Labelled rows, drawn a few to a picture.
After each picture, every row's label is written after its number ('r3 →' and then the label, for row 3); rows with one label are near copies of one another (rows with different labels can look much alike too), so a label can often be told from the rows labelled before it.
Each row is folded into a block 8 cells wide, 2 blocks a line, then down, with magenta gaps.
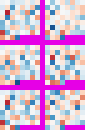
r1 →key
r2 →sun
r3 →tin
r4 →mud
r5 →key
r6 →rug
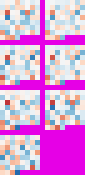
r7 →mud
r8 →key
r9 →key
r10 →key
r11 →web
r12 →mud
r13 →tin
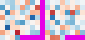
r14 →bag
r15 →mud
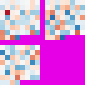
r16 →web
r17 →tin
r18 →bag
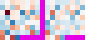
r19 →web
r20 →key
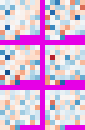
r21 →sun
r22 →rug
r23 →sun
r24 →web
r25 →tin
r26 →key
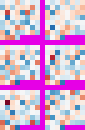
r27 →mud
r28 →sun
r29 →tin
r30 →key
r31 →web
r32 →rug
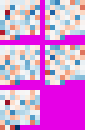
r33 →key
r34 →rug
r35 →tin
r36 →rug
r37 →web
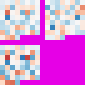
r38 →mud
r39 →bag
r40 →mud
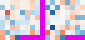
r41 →web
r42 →sun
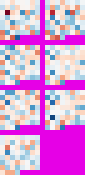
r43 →web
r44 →mud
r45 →rug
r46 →sun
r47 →rug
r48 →sun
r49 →mud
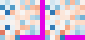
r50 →sun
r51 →sun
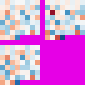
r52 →tin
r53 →web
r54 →tin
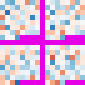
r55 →rug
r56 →bag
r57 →tin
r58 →mud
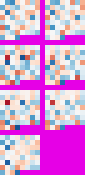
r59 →rug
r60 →rug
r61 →mud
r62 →tin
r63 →web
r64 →web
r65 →sun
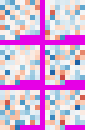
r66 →rug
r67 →key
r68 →sun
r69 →bag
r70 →tin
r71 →bag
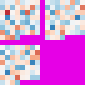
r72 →mud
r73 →bag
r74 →bag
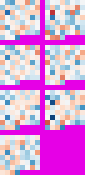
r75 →rug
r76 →mud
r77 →rug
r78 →bag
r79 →sun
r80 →sun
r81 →tin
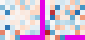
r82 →sun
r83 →key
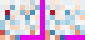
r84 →key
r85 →web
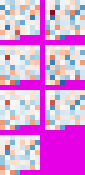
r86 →bag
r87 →key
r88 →web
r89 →tin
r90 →web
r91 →key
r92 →key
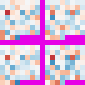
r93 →web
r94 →mud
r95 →web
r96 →mud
